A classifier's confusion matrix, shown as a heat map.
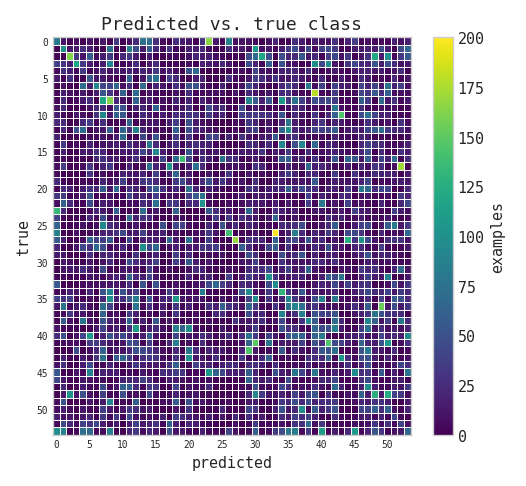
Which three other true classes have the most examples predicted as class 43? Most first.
10, 32, 41
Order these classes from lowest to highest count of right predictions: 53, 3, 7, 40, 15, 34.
7, 53, 40, 15, 3, 34
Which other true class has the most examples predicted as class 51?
25
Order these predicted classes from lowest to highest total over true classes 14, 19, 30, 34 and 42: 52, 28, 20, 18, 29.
52, 28, 18, 20, 29
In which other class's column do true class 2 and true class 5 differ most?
48
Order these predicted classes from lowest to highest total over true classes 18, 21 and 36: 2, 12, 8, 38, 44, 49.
2, 44, 8, 38, 12, 49
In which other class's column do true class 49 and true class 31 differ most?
8
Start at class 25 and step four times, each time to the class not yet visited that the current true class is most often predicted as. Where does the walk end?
35
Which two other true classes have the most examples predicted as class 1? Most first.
53, 36
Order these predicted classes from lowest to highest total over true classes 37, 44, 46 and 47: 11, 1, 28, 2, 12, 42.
28, 2, 1, 12, 11, 42
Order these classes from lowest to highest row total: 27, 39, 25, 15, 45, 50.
15, 50, 25, 39, 45, 27
